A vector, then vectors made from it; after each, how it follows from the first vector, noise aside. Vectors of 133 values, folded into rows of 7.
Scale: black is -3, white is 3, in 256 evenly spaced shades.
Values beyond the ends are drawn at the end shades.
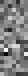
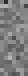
wrapped around, negated, shrunk.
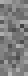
reversed, negated, shrunk.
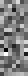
negated.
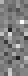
reversed, negated, partly zeroed.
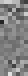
reversed, negated, partly zeroed.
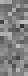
reversed, negated, shrunk.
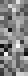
sign-scrambled.
